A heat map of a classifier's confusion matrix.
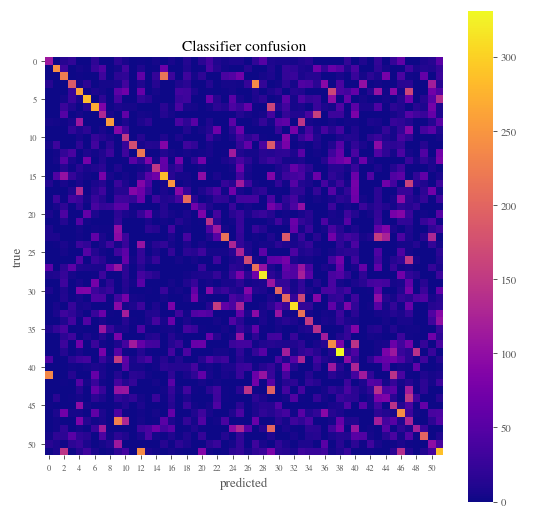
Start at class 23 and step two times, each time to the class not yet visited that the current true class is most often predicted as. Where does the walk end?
33
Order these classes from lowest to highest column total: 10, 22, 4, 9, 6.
22, 6, 4, 10, 9
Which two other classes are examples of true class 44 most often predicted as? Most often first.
47, 43
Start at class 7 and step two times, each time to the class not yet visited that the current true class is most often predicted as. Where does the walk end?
40
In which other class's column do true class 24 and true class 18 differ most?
46
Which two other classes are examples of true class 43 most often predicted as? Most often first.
29, 26
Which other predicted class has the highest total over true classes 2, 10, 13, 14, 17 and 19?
15
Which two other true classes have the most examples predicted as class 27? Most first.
3, 33
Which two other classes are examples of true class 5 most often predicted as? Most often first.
51, 37
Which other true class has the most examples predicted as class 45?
41
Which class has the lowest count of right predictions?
42
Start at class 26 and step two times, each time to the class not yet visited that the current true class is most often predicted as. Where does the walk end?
9
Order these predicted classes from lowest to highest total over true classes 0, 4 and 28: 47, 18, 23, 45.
23, 18, 45, 47
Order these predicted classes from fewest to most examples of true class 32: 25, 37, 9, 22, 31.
31, 37, 9, 25, 22
